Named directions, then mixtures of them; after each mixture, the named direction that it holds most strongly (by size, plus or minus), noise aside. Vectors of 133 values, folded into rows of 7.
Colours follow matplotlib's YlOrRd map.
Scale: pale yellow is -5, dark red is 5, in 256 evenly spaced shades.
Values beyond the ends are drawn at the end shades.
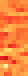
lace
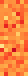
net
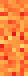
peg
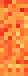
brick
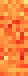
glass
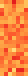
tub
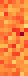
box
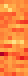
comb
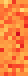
brick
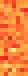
tub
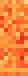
glass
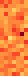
box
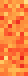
glass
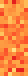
tub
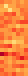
comb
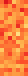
brick
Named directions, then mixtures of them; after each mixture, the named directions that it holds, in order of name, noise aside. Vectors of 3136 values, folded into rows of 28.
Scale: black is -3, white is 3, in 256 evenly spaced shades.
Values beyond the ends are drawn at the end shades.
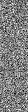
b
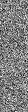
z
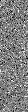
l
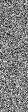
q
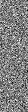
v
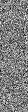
l, z.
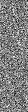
b, v.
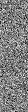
z.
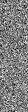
q, z.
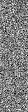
b.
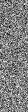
q.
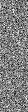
b, v.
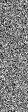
q, z.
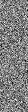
v, z.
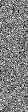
l, v.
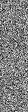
z.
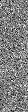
l, z.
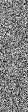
q.
